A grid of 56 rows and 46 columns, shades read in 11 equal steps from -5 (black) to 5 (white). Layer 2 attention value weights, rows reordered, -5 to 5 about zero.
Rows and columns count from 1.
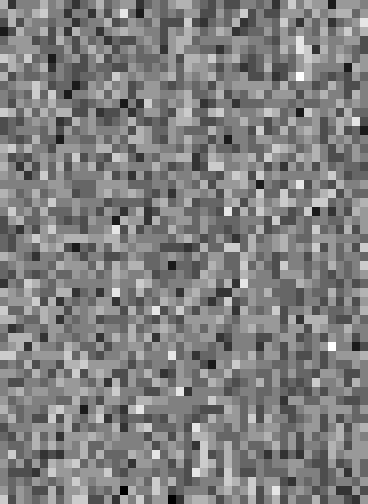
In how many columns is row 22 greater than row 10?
23
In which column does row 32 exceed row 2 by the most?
18
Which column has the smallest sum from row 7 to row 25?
11
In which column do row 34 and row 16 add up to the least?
8
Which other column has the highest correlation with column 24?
41
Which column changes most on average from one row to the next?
15
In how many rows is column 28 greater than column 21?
25
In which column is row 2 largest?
16
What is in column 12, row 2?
-3
